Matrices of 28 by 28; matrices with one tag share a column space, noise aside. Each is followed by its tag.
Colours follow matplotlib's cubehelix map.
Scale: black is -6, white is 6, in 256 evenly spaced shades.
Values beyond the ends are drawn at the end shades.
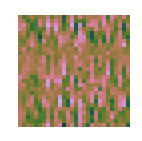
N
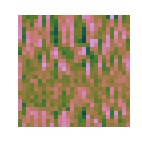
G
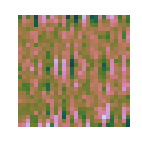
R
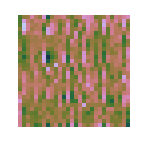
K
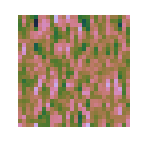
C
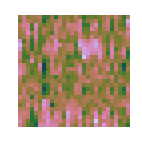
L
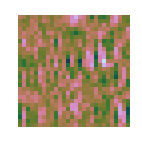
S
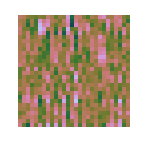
K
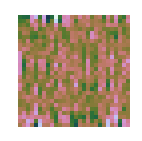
R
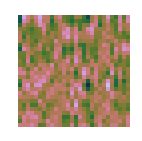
C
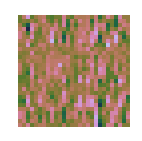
N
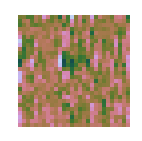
S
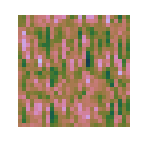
S
